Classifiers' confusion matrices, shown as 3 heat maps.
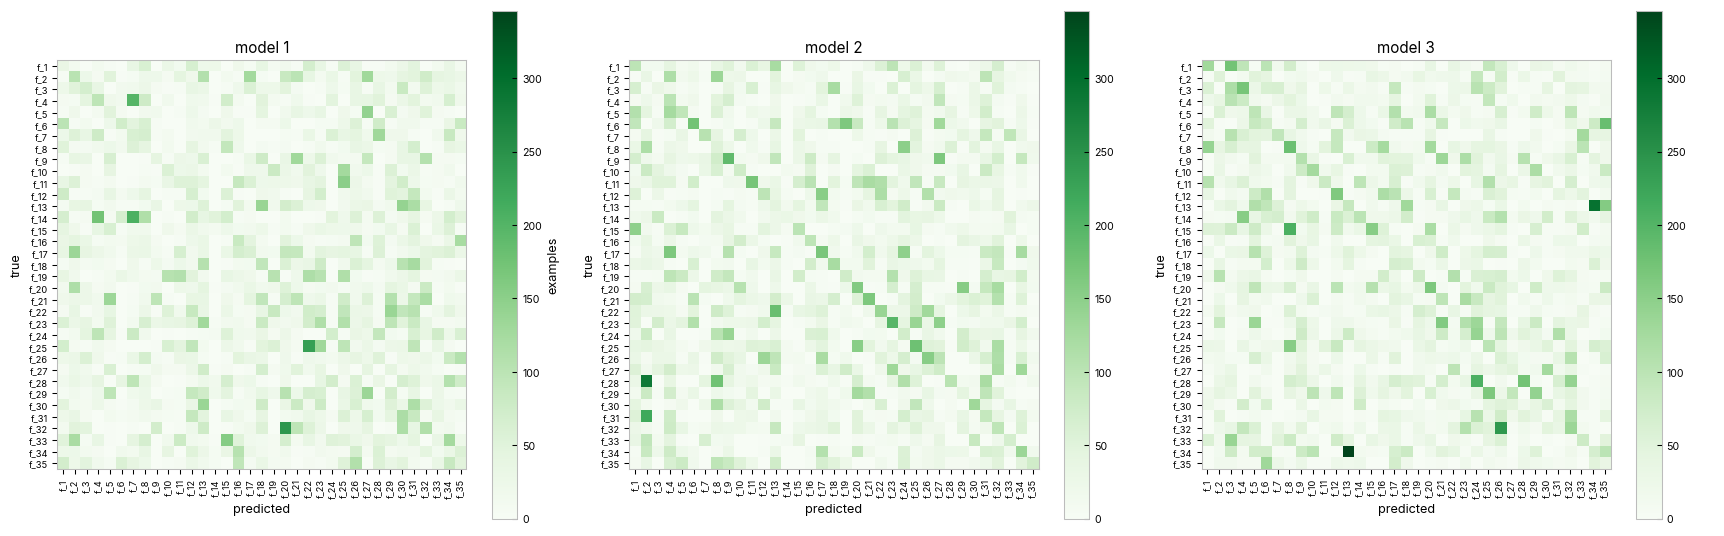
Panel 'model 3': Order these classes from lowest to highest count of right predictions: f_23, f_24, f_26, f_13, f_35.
f_35, f_26, f_13, f_23, f_24
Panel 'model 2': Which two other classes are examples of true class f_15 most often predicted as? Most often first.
f_1, f_5
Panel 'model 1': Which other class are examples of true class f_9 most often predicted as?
f_21
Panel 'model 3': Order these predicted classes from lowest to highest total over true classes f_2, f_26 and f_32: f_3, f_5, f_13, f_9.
f_13, f_3, f_9, f_5
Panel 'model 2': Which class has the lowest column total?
f_14
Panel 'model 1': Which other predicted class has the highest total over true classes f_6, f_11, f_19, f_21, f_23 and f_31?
f_25
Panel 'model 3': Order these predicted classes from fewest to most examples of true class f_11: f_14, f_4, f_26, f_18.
f_18, f_26, f_4, f_14
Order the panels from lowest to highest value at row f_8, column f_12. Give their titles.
model 2, model 1, model 3
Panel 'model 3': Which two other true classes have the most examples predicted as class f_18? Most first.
f_13, f_6
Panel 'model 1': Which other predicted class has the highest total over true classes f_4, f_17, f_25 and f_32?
f_20
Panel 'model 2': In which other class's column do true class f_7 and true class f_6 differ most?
f_19
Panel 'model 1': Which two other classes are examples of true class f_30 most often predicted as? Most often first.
f_13, f_31
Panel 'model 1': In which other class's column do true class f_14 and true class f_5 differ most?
f_7
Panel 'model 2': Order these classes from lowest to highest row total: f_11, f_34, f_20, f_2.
f_2, f_34, f_20, f_11
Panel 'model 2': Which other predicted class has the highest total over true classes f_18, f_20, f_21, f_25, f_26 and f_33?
f_32
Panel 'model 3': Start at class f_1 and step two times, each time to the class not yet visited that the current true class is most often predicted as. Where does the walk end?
f_4
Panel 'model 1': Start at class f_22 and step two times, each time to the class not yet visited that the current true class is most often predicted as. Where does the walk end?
f_27
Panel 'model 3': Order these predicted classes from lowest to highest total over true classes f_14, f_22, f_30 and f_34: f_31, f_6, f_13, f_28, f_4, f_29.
f_31, f_28, f_29, f_6, f_4, f_13
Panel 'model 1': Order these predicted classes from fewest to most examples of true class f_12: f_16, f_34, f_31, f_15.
f_16, f_34, f_15, f_31
